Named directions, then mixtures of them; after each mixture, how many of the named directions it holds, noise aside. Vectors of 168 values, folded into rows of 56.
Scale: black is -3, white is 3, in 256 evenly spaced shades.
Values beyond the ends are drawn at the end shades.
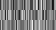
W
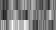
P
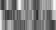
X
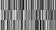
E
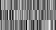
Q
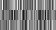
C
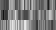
one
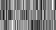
two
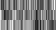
three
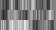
one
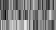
two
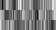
two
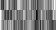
two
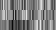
four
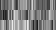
two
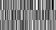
two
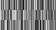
one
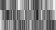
one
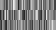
four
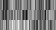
two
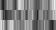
two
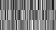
one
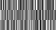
three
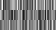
one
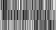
four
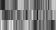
two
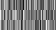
one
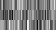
four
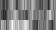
one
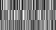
two
